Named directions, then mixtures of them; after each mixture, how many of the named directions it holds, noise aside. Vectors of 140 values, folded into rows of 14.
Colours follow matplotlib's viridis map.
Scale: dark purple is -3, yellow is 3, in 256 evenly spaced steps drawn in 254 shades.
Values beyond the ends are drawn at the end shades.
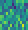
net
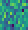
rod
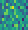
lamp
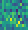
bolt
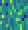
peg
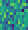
one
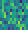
four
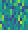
three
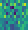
two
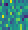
one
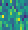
two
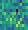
one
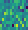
three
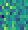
four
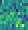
three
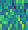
one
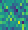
three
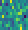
one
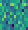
one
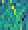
three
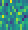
one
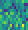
two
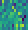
four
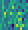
four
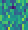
three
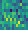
one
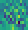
three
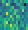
three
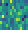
one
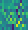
two
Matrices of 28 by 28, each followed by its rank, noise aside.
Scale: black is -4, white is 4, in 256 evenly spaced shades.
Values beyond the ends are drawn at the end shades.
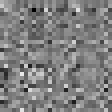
four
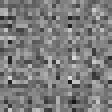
four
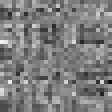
four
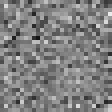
eight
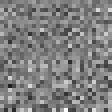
four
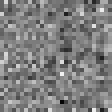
six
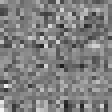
six
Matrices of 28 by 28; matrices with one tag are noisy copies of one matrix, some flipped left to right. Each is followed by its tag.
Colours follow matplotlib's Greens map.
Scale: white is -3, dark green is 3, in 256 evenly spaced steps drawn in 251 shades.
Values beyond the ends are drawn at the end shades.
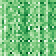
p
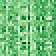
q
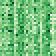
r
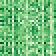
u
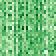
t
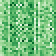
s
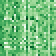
q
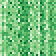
p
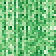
t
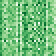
s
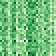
p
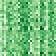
p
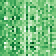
q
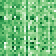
q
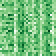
r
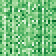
u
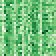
r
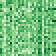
u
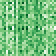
t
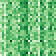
p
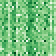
p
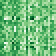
q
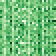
u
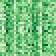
r
